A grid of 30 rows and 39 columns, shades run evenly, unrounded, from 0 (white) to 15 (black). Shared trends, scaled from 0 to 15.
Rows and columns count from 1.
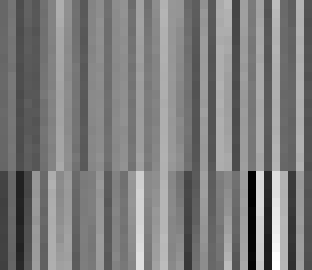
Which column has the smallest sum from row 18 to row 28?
35
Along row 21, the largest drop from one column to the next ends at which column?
33
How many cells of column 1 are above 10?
11
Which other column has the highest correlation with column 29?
23
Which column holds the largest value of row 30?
32
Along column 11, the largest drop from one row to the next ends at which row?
20
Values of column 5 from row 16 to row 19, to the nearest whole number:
10 10 10 10
